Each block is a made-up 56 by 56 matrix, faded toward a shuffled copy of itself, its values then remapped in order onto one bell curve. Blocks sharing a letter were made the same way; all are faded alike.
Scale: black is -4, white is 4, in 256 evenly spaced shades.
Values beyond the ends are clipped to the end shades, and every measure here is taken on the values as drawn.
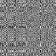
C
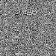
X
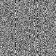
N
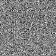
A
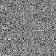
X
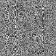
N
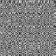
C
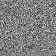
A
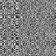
C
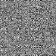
X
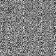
N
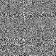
X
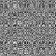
C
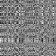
C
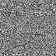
A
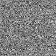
A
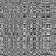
C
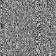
N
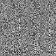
N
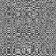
C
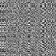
C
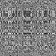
C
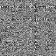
X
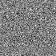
A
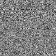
A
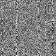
N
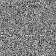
A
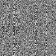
N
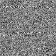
A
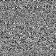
A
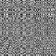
C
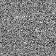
A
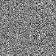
N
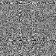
X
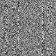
N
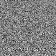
A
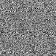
A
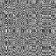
C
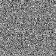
A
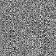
N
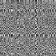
C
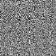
N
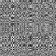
C
